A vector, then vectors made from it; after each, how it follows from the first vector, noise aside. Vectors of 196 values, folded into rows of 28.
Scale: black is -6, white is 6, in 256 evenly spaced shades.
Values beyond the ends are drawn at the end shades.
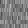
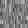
copied.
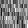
reversed, negated, scaled up.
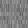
wrapped around, shrunk.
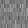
wrapped around, shrunk.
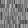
copied.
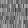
reversed.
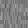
negated, shrunk.
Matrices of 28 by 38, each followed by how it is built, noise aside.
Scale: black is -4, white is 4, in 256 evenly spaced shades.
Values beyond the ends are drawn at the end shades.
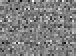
uneven rows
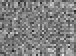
blocks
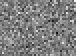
noise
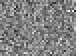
noise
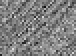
Hankel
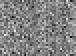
repeating rows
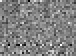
uneven rows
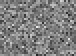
blocks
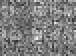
blocks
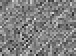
Hankel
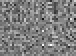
low rank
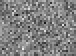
noise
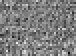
blocks
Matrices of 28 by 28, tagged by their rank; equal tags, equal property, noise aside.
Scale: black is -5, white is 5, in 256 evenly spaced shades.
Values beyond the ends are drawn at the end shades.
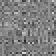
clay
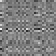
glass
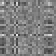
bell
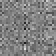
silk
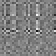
bell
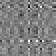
glass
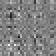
clay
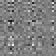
glass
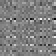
bell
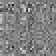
silk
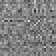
silk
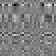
glass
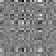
bell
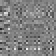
clay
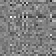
clay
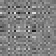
bell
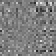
glass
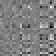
bell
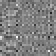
clay
